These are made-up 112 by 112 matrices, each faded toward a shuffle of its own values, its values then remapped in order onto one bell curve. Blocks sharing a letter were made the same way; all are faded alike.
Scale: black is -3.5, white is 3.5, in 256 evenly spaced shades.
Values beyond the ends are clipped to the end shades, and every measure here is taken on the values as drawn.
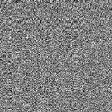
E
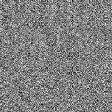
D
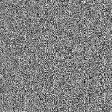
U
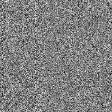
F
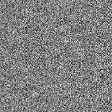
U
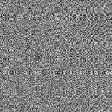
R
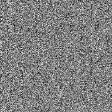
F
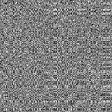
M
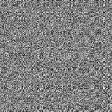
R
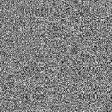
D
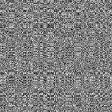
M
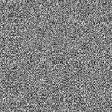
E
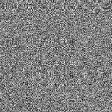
E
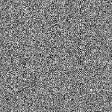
U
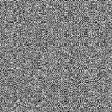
R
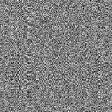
R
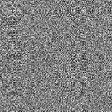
R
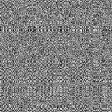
M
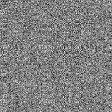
E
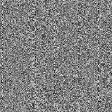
U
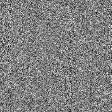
F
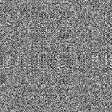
E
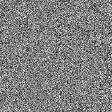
F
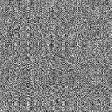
R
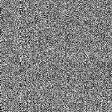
U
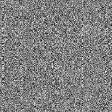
U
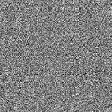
D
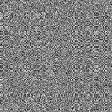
M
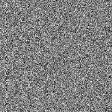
F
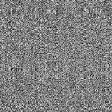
D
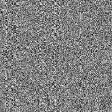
U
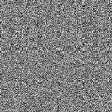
E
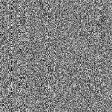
U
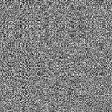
R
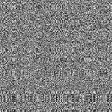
R
